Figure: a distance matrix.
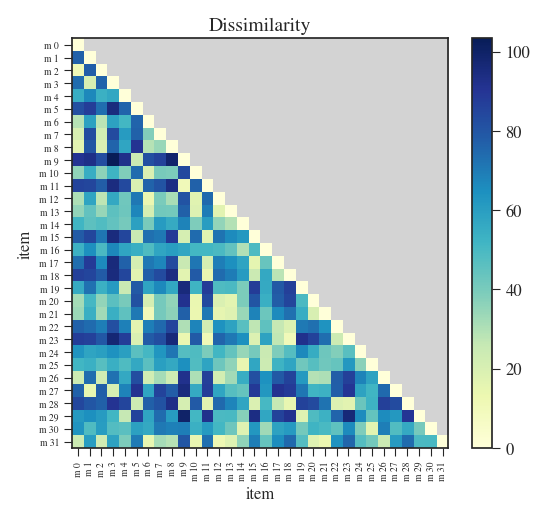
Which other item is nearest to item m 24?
m 16
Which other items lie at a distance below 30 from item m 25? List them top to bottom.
m 14, m 16, m 30
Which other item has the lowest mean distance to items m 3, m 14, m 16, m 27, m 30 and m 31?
m 25
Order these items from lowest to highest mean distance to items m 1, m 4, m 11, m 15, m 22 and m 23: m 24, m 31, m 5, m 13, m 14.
m 5, m 24, m 14, m 13, m 31
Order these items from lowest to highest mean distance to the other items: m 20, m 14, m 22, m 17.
m 14, m 20, m 22, m 17
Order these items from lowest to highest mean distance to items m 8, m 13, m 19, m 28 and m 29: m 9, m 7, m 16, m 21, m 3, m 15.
m 21, m 16, m 7, m 3, m 15, m 9
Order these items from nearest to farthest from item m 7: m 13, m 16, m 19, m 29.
m 13, m 16, m 19, m 29
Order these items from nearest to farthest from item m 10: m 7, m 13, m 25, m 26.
m 13, m 26, m 7, m 25
